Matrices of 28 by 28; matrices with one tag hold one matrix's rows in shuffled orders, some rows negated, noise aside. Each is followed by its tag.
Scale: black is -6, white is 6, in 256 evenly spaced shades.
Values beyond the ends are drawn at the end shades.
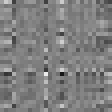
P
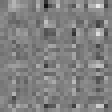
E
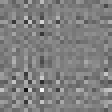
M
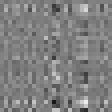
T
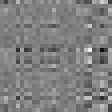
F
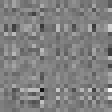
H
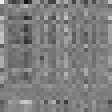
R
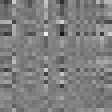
P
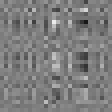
T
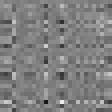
P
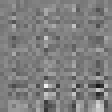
E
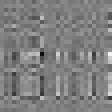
H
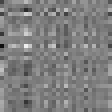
R
